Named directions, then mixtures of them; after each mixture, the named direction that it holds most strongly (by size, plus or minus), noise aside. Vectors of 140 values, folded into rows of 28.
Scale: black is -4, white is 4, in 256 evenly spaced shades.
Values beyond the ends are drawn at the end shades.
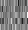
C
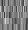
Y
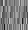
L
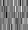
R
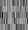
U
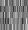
Y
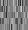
R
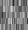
U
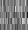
C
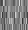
L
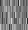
U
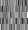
C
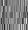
L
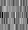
U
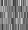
R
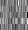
C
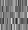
C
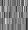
Y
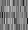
U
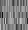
U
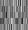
R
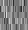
R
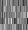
U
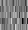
C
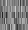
U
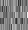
C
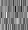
R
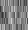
U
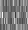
U
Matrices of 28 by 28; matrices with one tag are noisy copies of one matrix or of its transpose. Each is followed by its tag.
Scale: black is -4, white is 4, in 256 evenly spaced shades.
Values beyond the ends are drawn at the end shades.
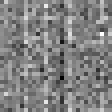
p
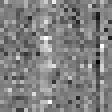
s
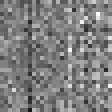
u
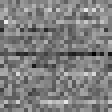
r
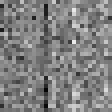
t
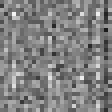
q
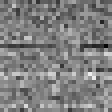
t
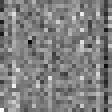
q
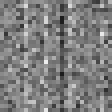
p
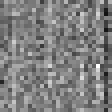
q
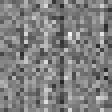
p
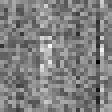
s
